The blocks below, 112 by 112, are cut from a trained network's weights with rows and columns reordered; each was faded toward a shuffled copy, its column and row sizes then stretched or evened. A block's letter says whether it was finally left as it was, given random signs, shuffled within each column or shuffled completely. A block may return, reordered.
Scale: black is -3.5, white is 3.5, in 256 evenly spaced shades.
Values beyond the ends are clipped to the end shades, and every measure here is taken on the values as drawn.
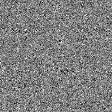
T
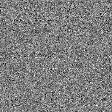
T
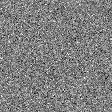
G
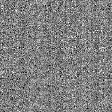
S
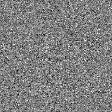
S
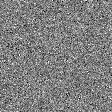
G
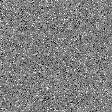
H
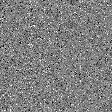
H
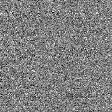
S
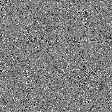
T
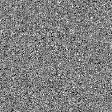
T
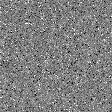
G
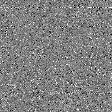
T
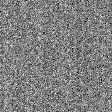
H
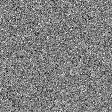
G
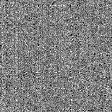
S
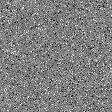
G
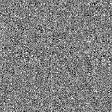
S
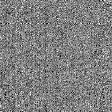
S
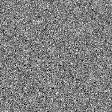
T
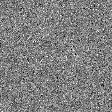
H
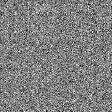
S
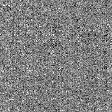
S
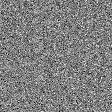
G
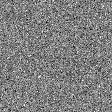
G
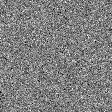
G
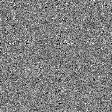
T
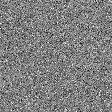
G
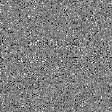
S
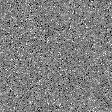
H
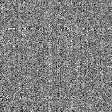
S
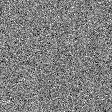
G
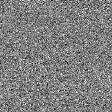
S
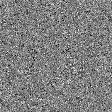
G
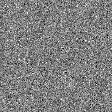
T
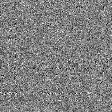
T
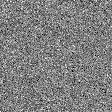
G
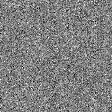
H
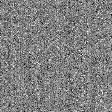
H
